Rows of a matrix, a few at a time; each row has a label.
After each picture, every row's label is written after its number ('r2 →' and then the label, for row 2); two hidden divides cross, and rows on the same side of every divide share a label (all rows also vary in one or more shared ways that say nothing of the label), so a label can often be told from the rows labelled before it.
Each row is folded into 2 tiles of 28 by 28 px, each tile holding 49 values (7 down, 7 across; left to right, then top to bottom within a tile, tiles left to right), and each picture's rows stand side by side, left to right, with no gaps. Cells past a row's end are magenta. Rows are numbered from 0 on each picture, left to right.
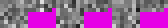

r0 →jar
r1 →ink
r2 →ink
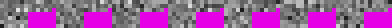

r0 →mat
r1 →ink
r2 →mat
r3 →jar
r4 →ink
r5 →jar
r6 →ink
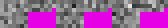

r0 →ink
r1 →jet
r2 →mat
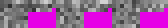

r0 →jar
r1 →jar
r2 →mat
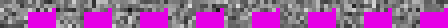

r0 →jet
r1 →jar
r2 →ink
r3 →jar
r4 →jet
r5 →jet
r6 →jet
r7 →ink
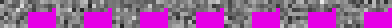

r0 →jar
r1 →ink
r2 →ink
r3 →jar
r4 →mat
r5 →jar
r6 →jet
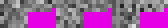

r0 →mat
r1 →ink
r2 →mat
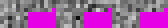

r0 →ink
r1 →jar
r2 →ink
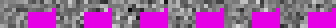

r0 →ink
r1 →jet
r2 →ink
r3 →ink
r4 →jar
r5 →mat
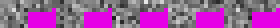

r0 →ink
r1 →mat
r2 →jar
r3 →jet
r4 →ink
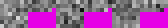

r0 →ink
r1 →ink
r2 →jar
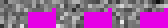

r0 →mat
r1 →ink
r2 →jet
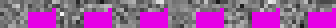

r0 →mat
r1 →jet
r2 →jar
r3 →jet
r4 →jar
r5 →ink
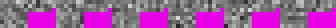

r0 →jar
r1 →ink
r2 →mat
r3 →jet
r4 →mat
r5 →jar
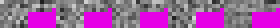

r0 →jet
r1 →mat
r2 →jar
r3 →mat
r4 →jet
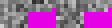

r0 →ink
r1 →mat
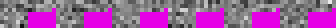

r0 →ink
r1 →ink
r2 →jet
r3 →jet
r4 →jet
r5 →jar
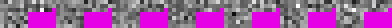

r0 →jar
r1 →jar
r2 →jar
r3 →jar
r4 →jet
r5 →mat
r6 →jet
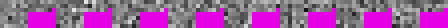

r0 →jar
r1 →mat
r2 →ink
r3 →ink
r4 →mat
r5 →jar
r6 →mat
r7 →jet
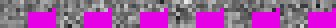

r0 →jar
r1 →jet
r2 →jet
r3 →jar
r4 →jar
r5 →mat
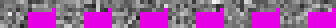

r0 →ink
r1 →jar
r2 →ink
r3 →jar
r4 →ink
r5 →jet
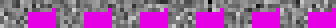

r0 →ink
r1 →mat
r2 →jet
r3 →jet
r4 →jar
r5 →ink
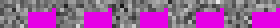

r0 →mat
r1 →mat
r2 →mat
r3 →jar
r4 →jet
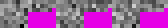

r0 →ink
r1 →ink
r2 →ink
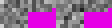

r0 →ink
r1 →ink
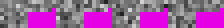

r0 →mat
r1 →jet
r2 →mat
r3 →ink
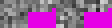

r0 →jar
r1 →ink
